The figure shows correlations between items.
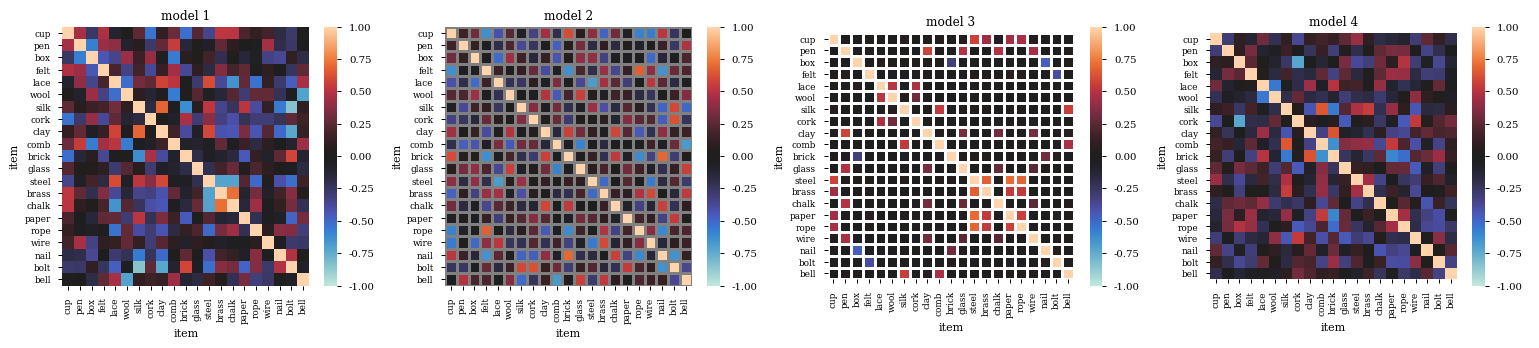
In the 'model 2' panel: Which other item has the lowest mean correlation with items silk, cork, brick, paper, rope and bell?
nail
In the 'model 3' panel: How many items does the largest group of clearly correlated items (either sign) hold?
5
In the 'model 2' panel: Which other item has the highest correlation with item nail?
brick
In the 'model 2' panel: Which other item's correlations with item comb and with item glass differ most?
bell
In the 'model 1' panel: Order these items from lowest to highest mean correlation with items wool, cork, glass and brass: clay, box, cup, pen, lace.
lace, clay, pen, cup, box
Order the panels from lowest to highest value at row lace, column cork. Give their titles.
model 4, model 2, model 1, model 3
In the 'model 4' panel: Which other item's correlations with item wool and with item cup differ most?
lace
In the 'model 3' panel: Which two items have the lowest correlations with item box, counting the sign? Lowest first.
nail, brick
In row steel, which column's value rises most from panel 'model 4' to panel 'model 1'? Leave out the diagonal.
clay
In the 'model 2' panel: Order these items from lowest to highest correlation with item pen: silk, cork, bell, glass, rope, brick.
silk, cork, rope, brick, glass, bell
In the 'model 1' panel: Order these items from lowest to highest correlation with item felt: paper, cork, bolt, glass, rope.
cork, bolt, rope, glass, paper
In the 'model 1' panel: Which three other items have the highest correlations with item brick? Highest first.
bolt, cork, nail
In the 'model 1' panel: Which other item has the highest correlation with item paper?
silk
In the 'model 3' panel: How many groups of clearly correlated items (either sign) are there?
6
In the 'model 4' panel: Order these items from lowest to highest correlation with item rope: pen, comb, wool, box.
wool, comb, pen, box
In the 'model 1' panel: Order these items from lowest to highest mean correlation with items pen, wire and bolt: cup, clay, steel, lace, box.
box, steel, clay, lace, cup
